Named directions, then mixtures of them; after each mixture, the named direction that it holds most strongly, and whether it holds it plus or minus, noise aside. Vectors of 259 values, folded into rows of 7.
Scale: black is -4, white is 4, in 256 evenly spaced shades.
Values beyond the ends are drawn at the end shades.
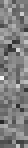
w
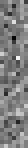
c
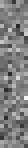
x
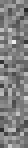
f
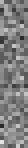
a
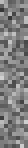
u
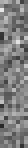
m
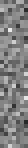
f, plus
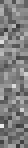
a, minus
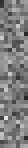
x, minus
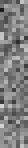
m, minus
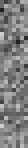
m, minus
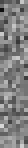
m, minus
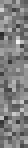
m, plus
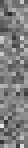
a, minus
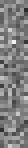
f, plus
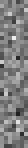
c, minus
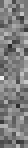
w, plus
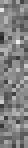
m, plus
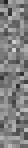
u, minus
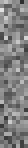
m, plus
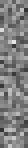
f, plus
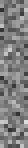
f, minus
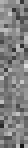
m, plus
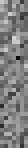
m, plus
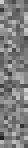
x, plus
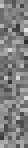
x, plus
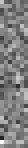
a, plus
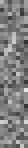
u, plus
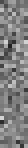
u, minus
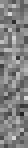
c, minus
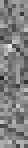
w, minus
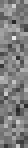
c, minus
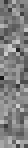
w, minus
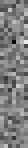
f, minus
